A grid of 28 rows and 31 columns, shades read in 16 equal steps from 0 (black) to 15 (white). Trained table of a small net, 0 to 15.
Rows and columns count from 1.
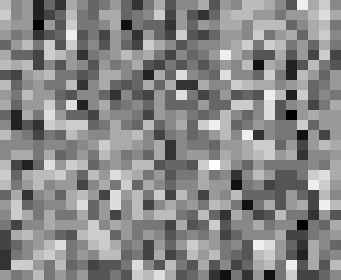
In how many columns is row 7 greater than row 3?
12
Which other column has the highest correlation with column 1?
7
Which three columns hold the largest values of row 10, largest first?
25, 17, 28
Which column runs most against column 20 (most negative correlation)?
3
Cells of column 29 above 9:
11
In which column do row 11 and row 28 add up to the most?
15
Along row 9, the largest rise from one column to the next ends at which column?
19
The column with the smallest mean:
16
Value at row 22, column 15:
11
